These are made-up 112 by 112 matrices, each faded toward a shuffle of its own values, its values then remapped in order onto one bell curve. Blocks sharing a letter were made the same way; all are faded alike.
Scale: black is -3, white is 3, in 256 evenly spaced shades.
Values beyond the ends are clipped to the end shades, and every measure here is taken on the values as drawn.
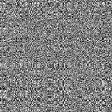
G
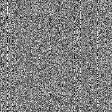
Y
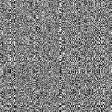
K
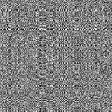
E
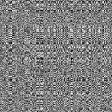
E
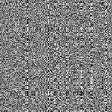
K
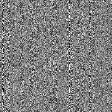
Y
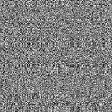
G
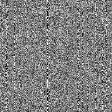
Y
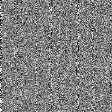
Y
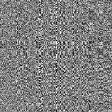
K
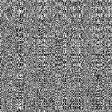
K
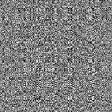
G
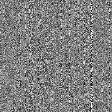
Y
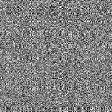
G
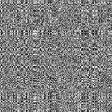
E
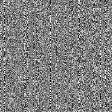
Y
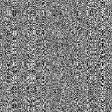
K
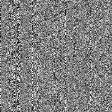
Y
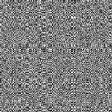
E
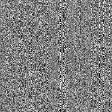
Y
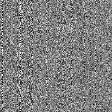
Y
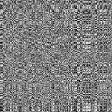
E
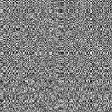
E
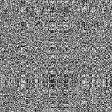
G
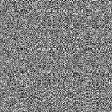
G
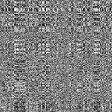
E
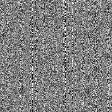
Y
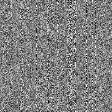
Y
